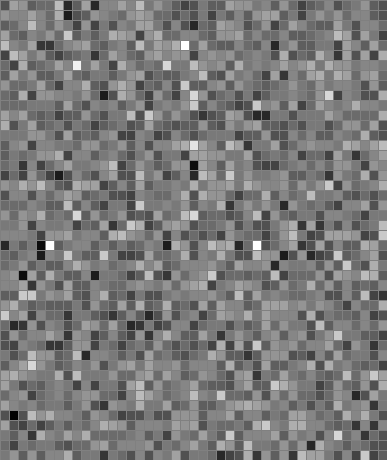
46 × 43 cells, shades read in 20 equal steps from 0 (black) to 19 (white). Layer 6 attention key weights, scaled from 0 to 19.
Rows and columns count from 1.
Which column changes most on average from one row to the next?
22
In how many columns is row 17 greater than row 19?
13
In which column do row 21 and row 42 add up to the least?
2
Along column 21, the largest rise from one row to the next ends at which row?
5
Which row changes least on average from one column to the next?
14
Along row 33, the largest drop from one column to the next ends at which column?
37
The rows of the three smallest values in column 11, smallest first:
28, 1, 6
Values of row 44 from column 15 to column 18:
9 10 7 9
